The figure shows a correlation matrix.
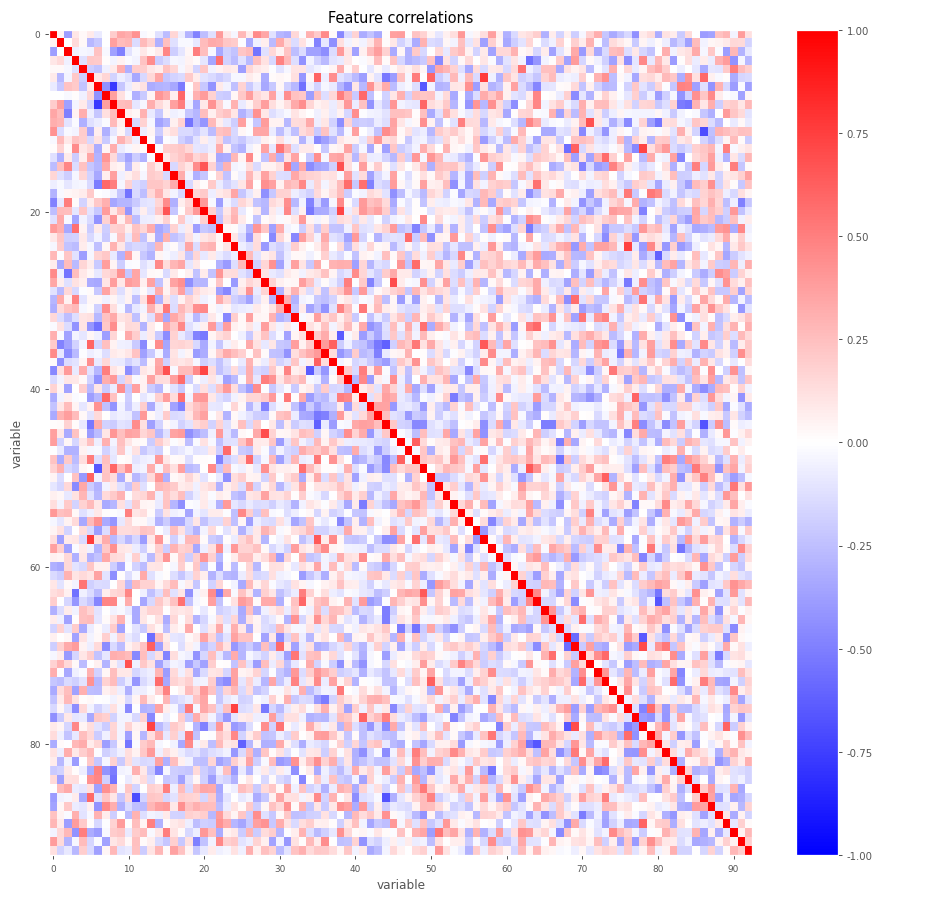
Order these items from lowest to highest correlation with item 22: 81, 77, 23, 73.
73, 77, 81, 23
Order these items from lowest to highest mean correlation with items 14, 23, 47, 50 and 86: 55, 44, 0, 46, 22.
44, 22, 0, 46, 55
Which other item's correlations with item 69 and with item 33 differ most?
64
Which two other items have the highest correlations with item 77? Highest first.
41, 44
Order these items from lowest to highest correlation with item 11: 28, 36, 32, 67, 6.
32, 67, 6, 36, 28
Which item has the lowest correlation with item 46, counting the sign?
67
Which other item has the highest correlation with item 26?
48
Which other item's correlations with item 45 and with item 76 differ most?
28
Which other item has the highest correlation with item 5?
57
